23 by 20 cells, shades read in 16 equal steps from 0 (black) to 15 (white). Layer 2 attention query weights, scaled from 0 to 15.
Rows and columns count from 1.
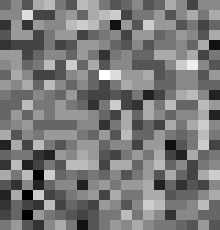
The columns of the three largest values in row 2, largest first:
3, 11, 10
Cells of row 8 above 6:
12
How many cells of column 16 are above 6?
13
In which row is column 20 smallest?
5
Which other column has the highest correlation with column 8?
9
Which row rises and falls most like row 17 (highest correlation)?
20
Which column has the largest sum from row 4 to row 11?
18
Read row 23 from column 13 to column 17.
10 8 7 7 6
